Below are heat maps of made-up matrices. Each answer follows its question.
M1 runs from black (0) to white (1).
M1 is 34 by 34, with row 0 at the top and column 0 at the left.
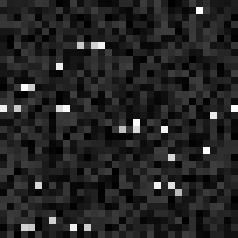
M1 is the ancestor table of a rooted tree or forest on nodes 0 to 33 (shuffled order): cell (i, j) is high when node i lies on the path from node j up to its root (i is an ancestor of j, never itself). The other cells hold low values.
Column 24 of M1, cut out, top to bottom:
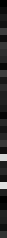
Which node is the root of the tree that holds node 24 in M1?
26
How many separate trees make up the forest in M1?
11
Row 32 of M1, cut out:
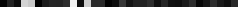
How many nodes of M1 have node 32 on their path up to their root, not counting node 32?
4
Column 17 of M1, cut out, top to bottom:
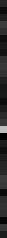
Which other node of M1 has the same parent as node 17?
23
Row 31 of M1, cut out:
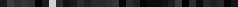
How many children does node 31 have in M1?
1
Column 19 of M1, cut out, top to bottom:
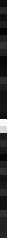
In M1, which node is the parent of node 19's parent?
18
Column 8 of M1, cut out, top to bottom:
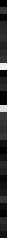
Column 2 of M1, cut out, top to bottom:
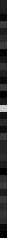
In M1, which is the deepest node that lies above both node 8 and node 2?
15
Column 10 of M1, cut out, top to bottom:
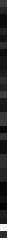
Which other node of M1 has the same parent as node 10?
12
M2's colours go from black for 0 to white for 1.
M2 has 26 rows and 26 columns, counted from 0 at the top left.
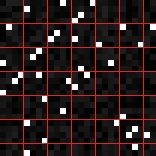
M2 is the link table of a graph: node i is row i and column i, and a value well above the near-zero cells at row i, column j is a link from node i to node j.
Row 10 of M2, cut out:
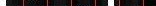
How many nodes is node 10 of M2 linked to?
2
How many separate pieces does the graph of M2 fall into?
8
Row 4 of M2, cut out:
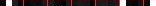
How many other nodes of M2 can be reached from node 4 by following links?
4
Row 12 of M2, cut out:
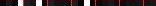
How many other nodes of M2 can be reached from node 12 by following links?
4
